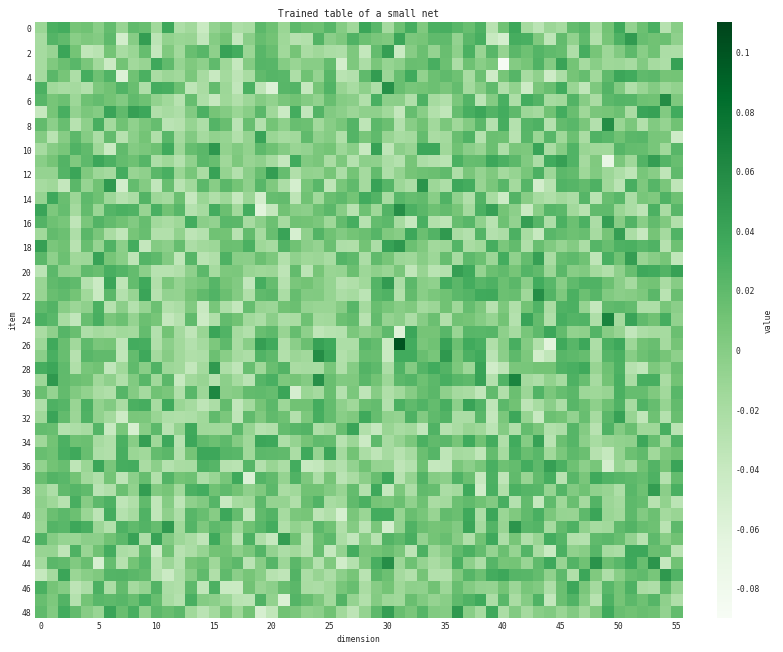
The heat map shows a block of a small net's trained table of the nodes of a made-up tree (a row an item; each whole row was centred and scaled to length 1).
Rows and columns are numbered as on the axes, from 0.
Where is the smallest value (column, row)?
40, 3
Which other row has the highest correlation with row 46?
23
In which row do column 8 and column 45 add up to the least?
33
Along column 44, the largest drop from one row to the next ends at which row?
26
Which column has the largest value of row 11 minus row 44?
5
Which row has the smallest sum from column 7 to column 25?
14
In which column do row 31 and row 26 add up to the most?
31
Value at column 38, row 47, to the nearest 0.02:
0.04
